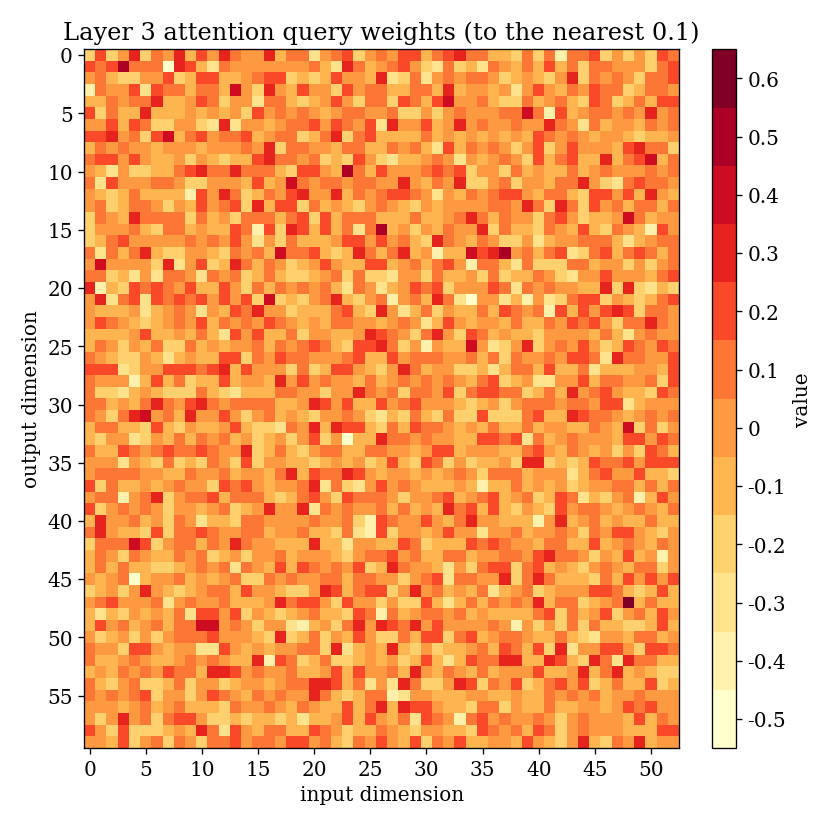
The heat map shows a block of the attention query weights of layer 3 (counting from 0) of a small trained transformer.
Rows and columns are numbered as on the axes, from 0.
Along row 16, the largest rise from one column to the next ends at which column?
31
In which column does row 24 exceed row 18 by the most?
34
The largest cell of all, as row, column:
47, 48
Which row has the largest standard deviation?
21
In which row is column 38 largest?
52
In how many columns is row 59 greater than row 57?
23
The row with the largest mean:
30
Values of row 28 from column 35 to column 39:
0.1 0.2 -0.2 -0.1 0
